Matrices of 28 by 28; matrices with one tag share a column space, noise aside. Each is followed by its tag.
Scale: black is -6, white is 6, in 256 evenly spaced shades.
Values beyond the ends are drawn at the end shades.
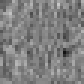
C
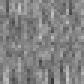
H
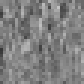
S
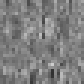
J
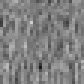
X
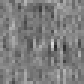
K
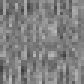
H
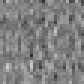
X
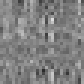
J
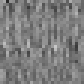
K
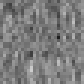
H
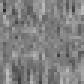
H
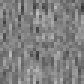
H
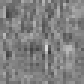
S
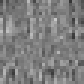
J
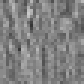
S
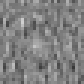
X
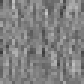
C
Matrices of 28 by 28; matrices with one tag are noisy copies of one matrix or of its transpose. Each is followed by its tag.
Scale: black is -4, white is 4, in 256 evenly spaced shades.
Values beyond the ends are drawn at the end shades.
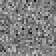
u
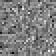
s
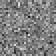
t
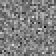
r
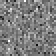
t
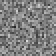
s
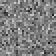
t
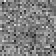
u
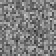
u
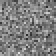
u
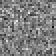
r
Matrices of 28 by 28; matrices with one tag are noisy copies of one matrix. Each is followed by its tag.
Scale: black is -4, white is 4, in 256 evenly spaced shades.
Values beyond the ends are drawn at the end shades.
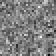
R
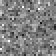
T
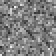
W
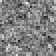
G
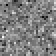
G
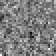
W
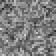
R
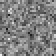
W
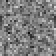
W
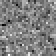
G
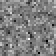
W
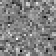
G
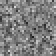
W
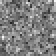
G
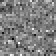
R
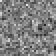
T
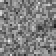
T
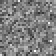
W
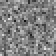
W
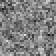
R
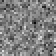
R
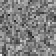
W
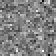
R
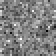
T
